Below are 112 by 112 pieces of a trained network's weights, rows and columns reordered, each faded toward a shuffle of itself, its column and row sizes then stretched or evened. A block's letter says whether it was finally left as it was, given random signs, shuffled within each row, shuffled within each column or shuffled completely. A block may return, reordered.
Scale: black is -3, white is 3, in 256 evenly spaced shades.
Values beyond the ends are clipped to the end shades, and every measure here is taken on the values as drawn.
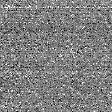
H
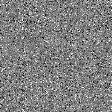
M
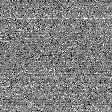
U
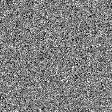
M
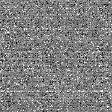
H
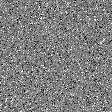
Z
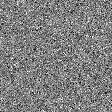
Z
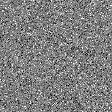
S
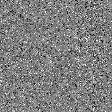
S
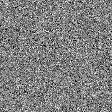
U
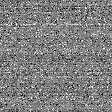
U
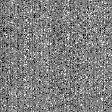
H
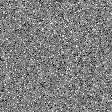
Z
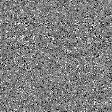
M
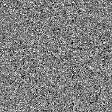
M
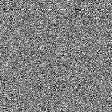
H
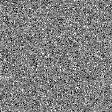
M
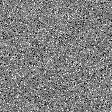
Z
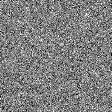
S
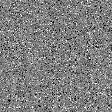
M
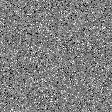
Z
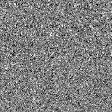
H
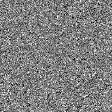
M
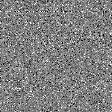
M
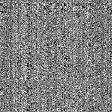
H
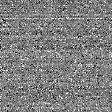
H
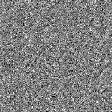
H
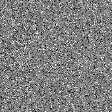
S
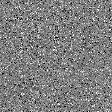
M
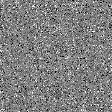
M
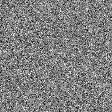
S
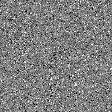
S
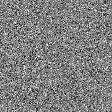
S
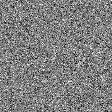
S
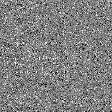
M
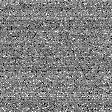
U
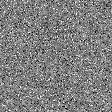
Z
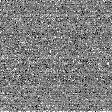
U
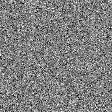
U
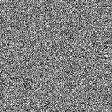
H
